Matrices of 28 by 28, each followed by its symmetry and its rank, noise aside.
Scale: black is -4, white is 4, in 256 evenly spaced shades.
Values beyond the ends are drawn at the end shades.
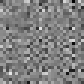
no symmetry, rank four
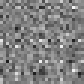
no symmetry, rank four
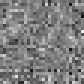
no symmetry, rank six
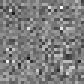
symmetric, rank six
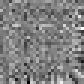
antisymmetric, rank six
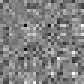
symmetric, rank four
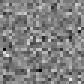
no symmetry, rank five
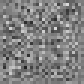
antisymmetric, rank six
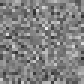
no symmetry, rank six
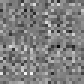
no symmetry, rank five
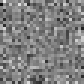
antisymmetric, rank six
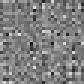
antisymmetric, rank six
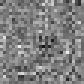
no symmetry, rank four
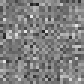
no symmetry, rank five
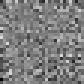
no symmetry, rank four
